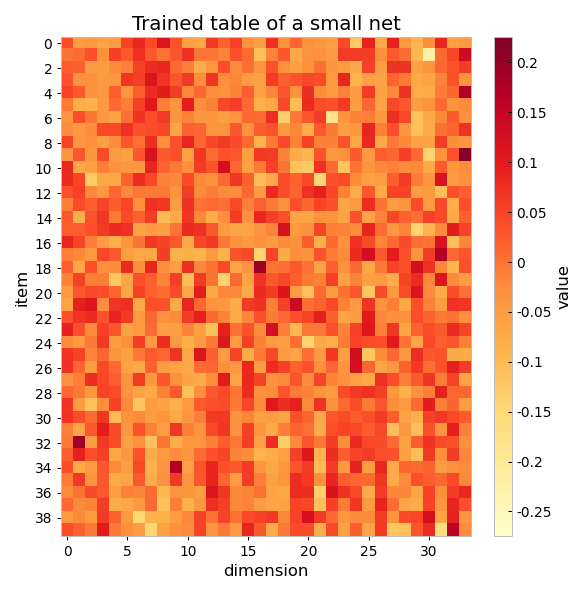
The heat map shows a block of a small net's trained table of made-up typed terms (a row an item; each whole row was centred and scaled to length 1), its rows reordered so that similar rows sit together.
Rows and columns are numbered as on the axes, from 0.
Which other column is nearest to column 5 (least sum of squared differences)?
10
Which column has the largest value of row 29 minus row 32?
18
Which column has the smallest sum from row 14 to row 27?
23
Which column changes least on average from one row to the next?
26
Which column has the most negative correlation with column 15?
7
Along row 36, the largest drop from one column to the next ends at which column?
21
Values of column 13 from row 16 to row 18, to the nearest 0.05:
0 -0.1 0.05
